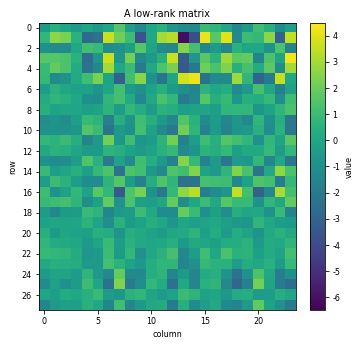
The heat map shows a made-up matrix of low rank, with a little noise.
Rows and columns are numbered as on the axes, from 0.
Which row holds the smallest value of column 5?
1
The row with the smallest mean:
25
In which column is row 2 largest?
13
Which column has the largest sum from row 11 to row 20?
18
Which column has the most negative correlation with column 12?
4
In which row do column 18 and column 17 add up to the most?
3
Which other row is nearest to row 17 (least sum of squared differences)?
11
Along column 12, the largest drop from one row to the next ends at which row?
2
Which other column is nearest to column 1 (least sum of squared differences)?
21
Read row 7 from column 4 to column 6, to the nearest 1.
-1 -1 1
